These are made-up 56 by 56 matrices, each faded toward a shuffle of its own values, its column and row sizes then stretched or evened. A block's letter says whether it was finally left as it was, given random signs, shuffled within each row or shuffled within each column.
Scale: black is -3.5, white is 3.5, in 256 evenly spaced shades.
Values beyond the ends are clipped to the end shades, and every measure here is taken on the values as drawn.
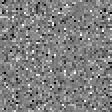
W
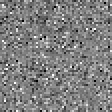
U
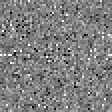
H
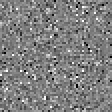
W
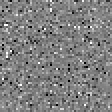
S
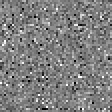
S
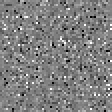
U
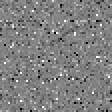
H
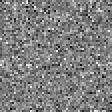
U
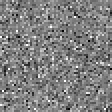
H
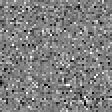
H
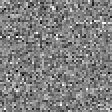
H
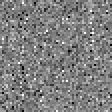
W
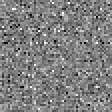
H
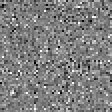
U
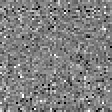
S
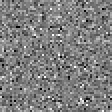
U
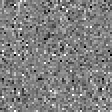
S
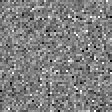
H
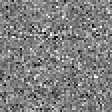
H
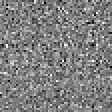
S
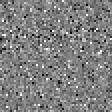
H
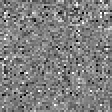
S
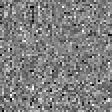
S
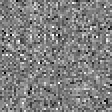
S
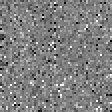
W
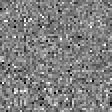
S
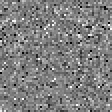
U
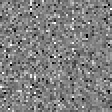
W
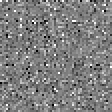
U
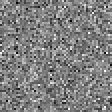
U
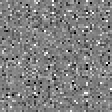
S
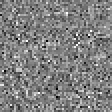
U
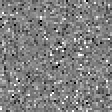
W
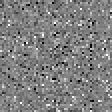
U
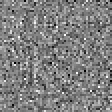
S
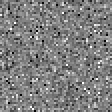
W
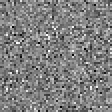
U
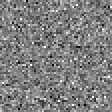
H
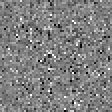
W
